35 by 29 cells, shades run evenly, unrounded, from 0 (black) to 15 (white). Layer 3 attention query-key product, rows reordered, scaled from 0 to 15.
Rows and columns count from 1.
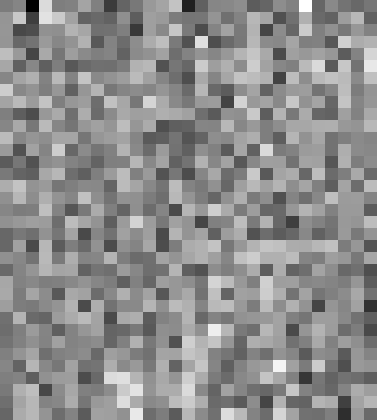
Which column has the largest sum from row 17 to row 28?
17
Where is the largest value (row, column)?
1, 24
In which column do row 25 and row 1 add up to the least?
3
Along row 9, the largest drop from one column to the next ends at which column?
18
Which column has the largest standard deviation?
15
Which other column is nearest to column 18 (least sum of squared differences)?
8
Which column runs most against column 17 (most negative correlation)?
29
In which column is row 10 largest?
20
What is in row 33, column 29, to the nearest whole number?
9
